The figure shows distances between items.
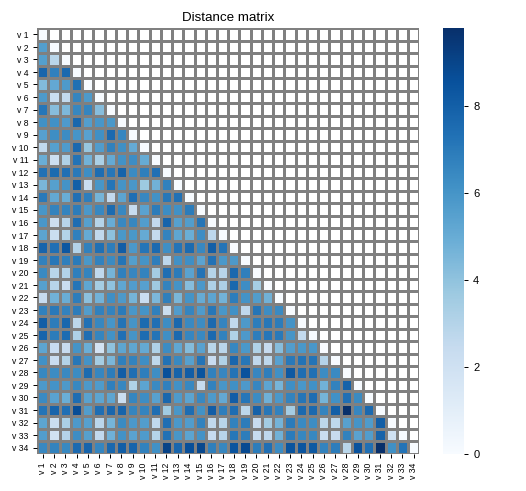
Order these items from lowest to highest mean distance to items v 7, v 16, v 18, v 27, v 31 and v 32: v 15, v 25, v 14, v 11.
v 11, v 14, v 25, v 15
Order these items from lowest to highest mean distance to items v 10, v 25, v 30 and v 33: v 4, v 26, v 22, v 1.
v 26, v 22, v 1, v 4
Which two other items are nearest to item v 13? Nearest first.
v 5, v 10
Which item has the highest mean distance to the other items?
v 34
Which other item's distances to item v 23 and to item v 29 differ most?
v 12
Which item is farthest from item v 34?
v 31
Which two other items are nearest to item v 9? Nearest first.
v 15, v 29
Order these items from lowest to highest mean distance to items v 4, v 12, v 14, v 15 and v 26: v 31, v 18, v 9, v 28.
v 9, v 18, v 31, v 28
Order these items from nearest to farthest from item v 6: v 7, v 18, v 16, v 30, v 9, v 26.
v 26, v 16, v 7, v 30, v 9, v 18
